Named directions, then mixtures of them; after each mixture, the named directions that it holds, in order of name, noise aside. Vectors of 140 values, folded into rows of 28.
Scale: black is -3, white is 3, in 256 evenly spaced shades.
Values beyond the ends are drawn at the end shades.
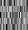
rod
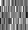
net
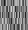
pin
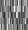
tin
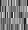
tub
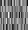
rod, tub.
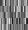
net, tin.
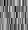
net, pin, tin.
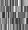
tin, tub.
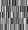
tub.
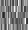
tin, tub.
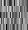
rod.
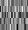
net, tin, tub.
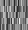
net, rod, tin.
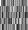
net, pin.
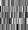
net, pin, tub.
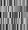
rod.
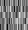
tin.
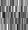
pin, tin.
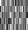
net.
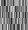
pin.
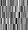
pin, rod, tin.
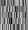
pin.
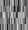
tin.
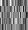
net, rod, tin.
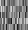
net, pin, rod.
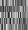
rod.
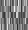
tin.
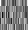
net, pin, tub.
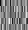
net, pin, tin.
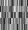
net, tin, tub.
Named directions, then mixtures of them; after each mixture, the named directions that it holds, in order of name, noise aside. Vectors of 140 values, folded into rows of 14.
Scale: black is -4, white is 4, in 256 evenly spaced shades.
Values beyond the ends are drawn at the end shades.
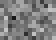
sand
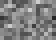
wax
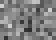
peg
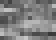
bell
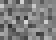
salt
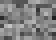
bell, peg, wax.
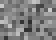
peg.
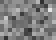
peg, sand.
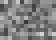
bell, salt, wax.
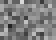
salt, sand.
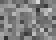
peg, sand, wax.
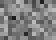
sand.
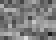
bell, peg.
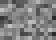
bell, wax.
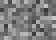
salt, sand, wax.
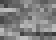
bell.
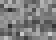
bell, peg.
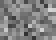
sand.
